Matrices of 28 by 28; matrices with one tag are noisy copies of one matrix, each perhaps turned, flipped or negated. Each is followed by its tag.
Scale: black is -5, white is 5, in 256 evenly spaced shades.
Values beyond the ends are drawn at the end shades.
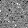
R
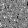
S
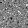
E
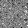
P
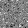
P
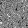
E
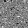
E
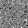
P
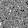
S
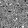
E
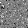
P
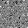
P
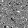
E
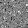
E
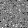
P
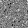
R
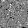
S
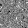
E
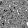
S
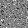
P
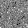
R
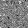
P
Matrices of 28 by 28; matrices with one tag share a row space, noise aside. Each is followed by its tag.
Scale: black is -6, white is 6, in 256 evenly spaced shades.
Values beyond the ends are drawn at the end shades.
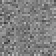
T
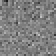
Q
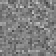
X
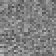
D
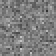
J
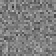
Q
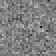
X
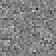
J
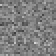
D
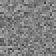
D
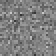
J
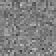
J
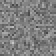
T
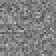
D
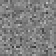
J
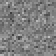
D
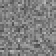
D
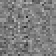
D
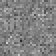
J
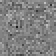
X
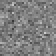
D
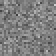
Q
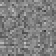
D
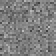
Q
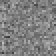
T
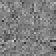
T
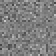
Q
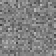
Q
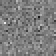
Q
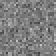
Q
